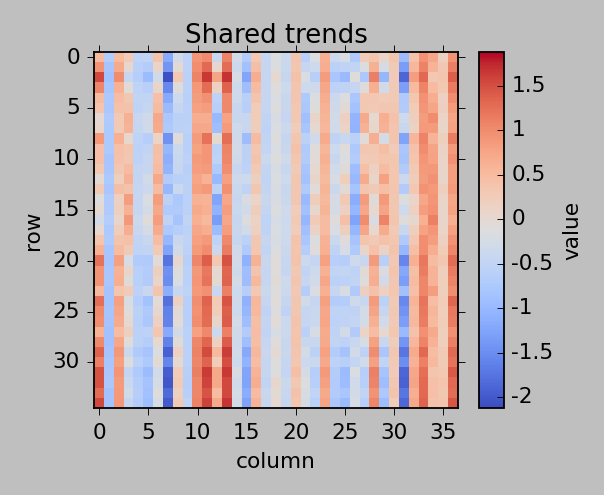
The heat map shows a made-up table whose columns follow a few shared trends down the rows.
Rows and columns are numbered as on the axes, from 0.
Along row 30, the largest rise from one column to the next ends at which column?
32
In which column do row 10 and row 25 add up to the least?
7
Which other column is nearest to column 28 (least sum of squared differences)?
2
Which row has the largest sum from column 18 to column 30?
16
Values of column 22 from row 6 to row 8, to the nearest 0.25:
0 0 -0.25
